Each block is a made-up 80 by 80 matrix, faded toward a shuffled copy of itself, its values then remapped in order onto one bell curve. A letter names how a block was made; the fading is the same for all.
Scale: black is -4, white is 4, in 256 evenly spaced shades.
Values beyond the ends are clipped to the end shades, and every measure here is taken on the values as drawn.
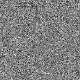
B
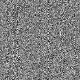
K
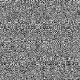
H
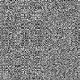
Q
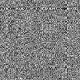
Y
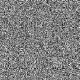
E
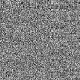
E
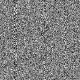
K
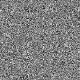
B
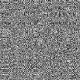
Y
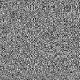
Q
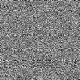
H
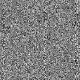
K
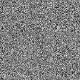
B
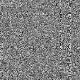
B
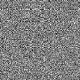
H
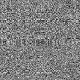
H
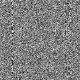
K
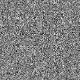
B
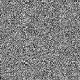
E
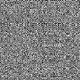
H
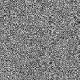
E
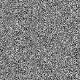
K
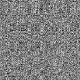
Y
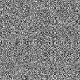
Q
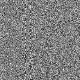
K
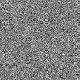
E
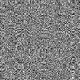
Q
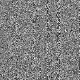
K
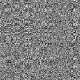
Q
